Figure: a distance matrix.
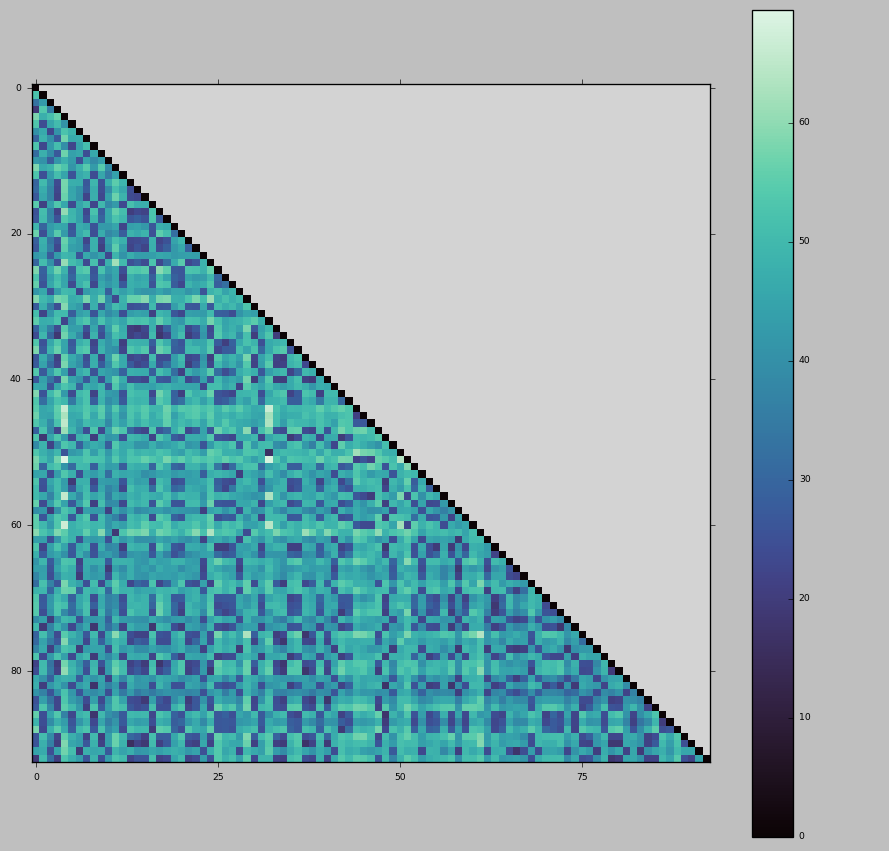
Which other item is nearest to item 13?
90
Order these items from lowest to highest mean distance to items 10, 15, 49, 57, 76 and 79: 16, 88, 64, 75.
75, 64, 16, 88
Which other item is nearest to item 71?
63
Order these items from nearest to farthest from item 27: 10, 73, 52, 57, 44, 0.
57, 52, 10, 73, 44, 0
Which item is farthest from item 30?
4
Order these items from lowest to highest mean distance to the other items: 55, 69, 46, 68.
55, 68, 69, 46
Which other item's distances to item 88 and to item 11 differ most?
61
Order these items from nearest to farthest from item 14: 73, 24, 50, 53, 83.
24, 83, 73, 53, 50
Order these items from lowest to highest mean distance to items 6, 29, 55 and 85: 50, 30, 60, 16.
30, 16, 50, 60
